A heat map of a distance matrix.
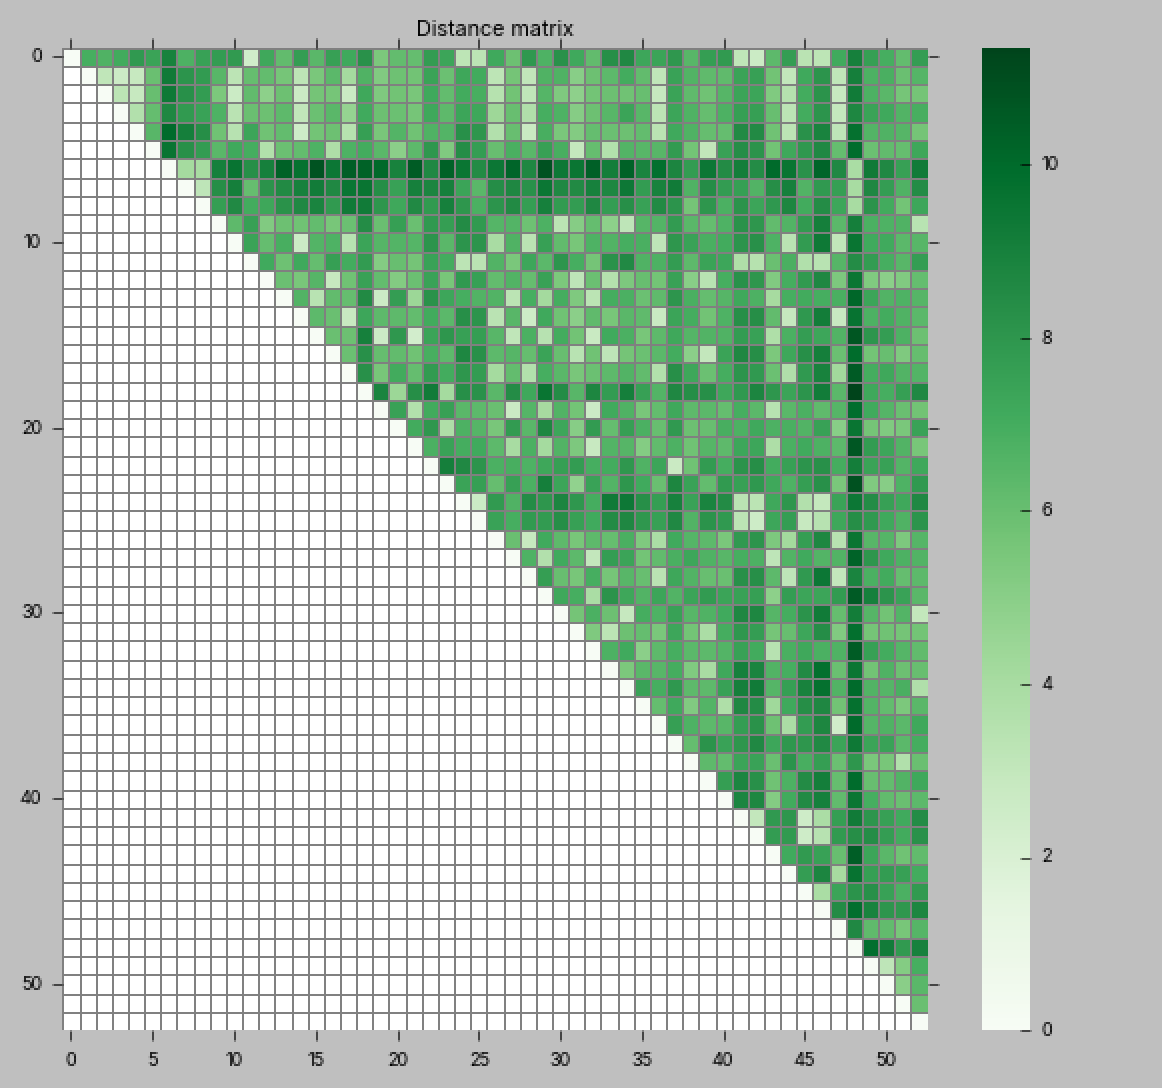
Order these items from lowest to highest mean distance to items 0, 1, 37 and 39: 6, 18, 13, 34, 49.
13, 49, 34, 18, 6
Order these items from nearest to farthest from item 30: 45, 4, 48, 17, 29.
4, 17, 29, 45, 48
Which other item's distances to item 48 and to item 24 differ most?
46
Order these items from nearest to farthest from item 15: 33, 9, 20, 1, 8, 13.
13, 1, 9, 33, 20, 8
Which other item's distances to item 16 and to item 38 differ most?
39
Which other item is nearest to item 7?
8
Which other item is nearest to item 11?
0
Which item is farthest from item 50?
48
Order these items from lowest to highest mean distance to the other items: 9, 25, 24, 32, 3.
3, 32, 9, 25, 24
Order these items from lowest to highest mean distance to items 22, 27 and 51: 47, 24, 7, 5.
47, 5, 24, 7
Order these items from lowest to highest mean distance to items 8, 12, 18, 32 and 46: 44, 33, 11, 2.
11, 2, 33, 44
